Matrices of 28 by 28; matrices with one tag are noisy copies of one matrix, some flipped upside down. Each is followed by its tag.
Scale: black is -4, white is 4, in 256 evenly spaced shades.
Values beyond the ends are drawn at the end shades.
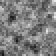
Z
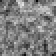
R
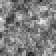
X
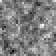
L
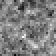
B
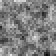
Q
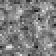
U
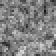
R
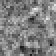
B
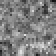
R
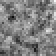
Z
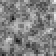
Z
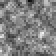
X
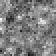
X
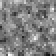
Q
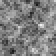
L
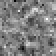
B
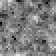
Q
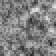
B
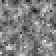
U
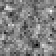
U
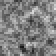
B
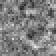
B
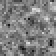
B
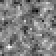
U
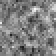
B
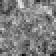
R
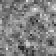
B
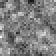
X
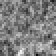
R
